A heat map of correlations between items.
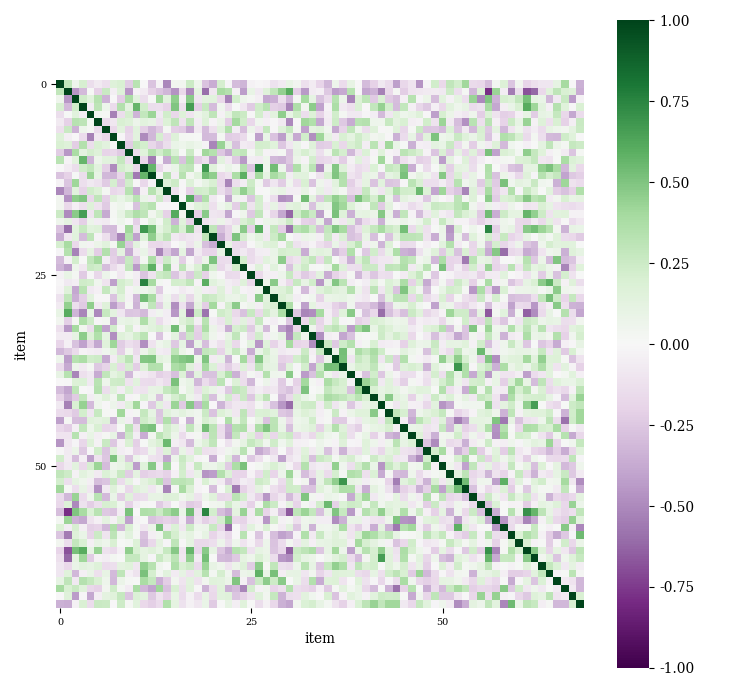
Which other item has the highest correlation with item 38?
30
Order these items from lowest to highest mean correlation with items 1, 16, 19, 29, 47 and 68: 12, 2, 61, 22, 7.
7, 2, 61, 22, 12
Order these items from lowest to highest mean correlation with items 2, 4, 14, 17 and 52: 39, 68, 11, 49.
49, 68, 39, 11
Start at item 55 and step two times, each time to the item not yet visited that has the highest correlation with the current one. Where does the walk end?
37
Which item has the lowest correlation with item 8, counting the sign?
20
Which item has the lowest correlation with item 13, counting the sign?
22
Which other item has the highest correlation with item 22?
57
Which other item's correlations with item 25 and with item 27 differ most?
65
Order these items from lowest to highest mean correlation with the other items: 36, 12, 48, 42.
48, 42, 12, 36
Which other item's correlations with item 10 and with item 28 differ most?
12
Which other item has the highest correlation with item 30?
1
